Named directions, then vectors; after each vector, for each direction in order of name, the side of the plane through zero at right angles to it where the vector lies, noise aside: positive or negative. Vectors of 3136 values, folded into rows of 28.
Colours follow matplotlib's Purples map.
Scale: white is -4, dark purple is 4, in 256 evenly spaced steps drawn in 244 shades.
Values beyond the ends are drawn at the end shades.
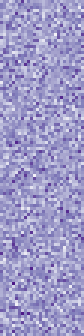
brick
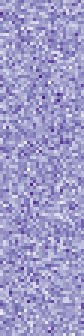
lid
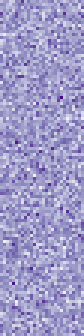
positive, positive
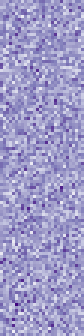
negative, positive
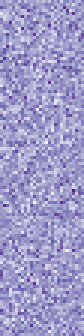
positive, negative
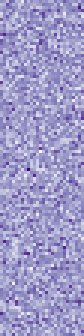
negative, negative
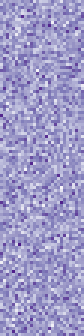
positive, negative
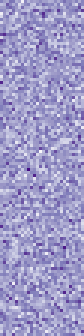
negative, negative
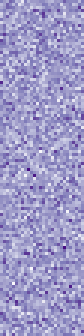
negative, negative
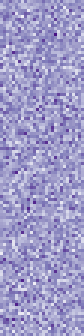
negative, positive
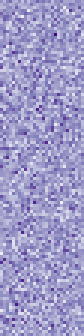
negative, positive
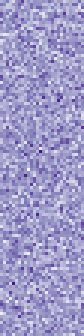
positive, positive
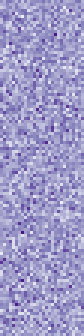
negative, positive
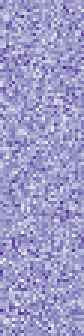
positive, negative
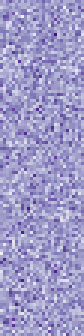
negative, positive
